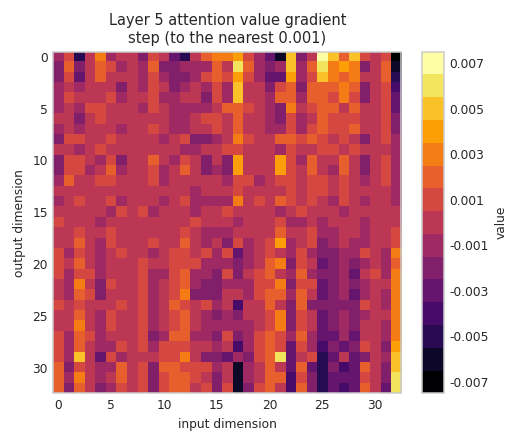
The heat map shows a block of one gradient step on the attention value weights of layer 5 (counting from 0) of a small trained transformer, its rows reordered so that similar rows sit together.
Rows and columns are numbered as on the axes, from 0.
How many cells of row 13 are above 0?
5
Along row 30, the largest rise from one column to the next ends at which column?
32
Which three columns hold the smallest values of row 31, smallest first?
17, 25, 22
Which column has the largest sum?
21
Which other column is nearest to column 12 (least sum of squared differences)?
2
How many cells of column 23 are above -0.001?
24
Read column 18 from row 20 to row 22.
-0.001 0 -0.001
